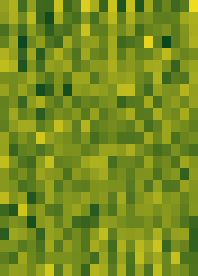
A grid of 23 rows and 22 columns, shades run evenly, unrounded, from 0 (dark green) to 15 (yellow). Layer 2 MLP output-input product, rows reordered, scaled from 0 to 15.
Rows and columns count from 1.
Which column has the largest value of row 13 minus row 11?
15
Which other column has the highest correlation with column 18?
14
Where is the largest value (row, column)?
1, 22
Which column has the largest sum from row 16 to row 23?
18
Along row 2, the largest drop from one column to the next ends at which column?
5
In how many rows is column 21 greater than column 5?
14
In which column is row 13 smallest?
2
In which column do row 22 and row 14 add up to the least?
13
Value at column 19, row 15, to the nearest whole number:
7
